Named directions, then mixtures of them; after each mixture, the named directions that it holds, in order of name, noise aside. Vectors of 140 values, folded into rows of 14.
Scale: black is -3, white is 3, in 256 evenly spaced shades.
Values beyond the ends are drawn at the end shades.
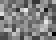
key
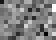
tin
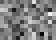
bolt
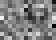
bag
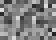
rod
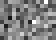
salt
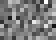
salt, tin.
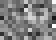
bag.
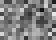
bag, rod.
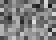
rod, salt.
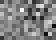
bag, key, tin.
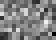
key.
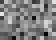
key, rod, tin.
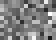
bag, bolt, salt.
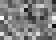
bag.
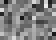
rod.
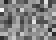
rod, salt.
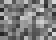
bag, rod.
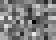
bag, salt.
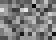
bolt, key, rod.
